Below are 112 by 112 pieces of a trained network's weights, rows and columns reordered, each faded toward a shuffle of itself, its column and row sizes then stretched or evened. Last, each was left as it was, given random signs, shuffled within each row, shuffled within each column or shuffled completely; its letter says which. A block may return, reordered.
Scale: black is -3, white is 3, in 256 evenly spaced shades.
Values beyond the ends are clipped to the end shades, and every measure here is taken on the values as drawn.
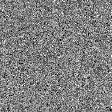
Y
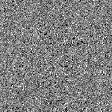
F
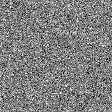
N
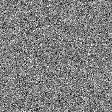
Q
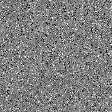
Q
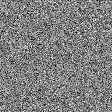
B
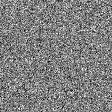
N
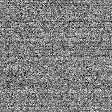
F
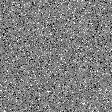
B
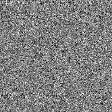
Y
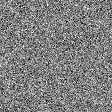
B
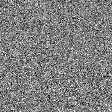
N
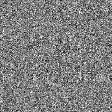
F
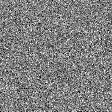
N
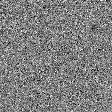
N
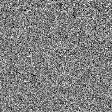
Y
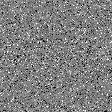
N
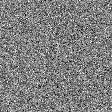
B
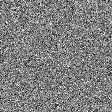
B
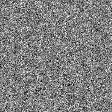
Q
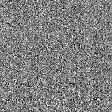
F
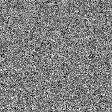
Y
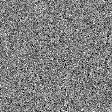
Q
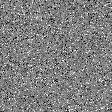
B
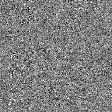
F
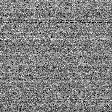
N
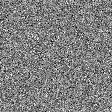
B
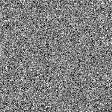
Y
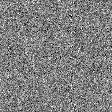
Q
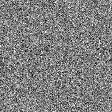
Q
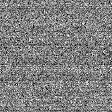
F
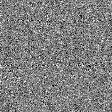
Y
